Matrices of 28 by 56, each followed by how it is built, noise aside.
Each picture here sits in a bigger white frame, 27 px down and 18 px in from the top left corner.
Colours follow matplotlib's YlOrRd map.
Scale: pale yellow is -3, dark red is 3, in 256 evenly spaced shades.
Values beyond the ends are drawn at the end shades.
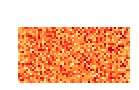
repeating rows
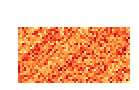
Hankel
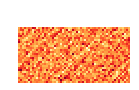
Hankel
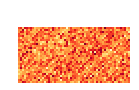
Hankel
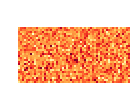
uneven rows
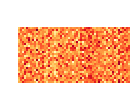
repeating rows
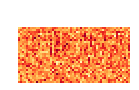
blocks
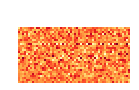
uneven rows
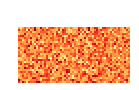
repeating columns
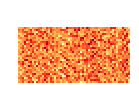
repeating rows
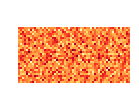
repeating columns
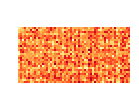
blocks
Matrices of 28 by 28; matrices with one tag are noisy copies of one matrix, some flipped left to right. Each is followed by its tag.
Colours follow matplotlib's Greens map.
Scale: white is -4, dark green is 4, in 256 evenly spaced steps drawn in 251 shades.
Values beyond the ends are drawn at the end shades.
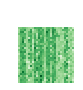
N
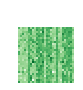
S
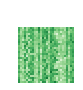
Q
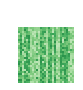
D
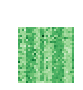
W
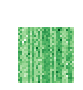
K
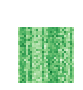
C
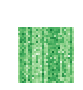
C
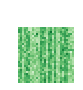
D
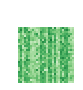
D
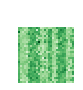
W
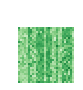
S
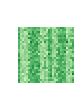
W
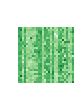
Q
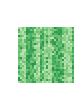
W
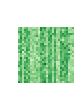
D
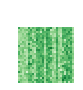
S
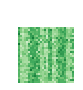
W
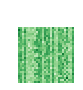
Q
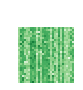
K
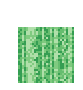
Q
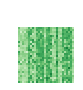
S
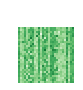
Q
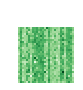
C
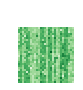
D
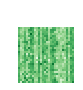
Q
